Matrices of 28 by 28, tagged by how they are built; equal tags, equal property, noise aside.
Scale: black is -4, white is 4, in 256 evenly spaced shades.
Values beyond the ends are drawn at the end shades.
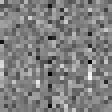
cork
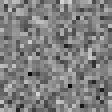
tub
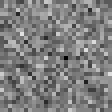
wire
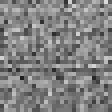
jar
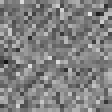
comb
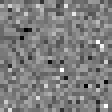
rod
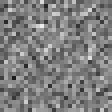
comb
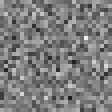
tub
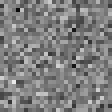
tub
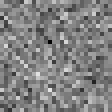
wire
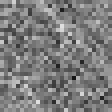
wire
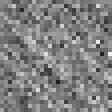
wire
